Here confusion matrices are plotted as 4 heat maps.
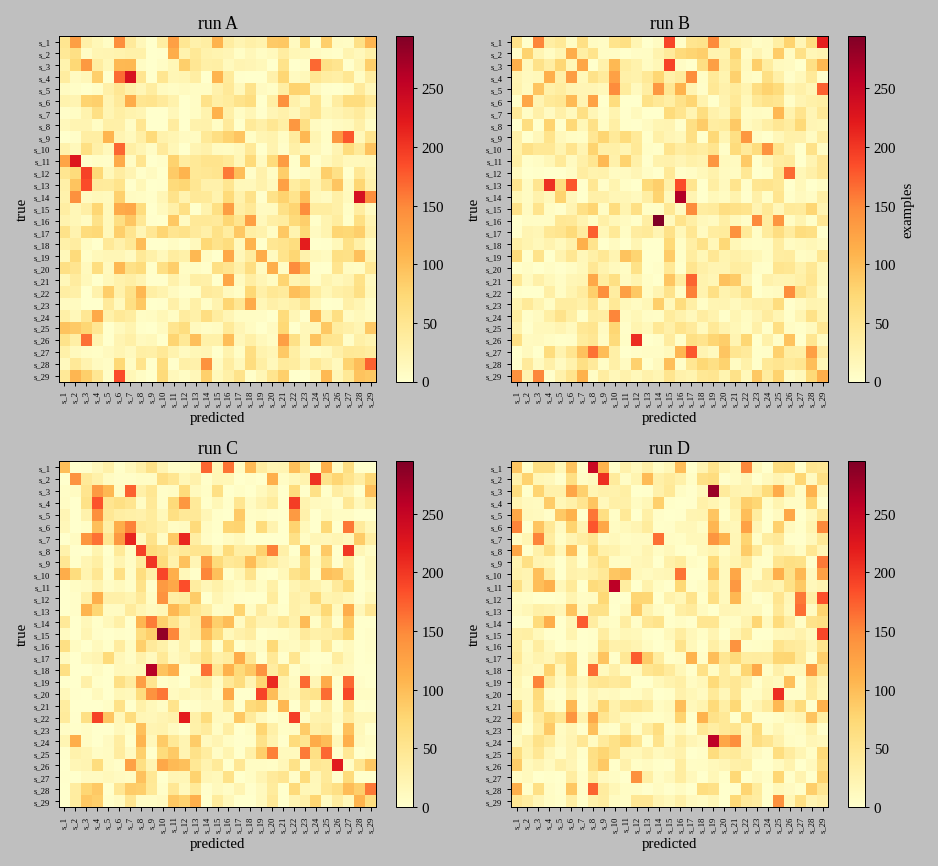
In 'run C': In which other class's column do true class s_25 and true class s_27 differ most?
s_20
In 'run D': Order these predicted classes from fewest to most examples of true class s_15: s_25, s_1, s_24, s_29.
s_24, s_25, s_1, s_29
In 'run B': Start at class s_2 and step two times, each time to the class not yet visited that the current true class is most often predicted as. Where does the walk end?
s_8
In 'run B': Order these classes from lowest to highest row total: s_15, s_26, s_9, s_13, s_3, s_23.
s_23, s_9, s_26, s_15, s_13, s_3
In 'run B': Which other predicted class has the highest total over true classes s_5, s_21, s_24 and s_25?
s_10
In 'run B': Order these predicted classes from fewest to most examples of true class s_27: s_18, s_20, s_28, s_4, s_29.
s_18, s_29, s_4, s_20, s_28
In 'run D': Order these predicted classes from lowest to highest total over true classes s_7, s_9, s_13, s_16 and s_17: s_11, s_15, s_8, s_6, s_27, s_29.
s_15, s_11, s_8, s_6, s_27, s_29
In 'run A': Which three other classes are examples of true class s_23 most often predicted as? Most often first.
s_18, s_8, s_16
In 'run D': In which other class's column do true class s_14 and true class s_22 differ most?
s_7
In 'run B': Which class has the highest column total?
s_17
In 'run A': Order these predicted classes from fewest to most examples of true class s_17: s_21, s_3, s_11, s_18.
s_18, s_11, s_3, s_21
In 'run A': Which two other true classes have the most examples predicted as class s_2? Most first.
s_11, s_14
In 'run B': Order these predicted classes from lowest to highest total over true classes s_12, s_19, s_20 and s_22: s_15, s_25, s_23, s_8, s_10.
s_23, s_10, s_25, s_8, s_15
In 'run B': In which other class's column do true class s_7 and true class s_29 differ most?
s_3
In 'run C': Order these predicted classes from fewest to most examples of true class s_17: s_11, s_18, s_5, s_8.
s_11, s_8, s_18, s_5
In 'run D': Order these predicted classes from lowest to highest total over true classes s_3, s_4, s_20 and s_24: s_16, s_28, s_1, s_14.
s_16, s_1, s_14, s_28
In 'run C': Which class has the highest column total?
s_27
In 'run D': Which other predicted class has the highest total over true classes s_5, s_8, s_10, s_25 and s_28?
s_1
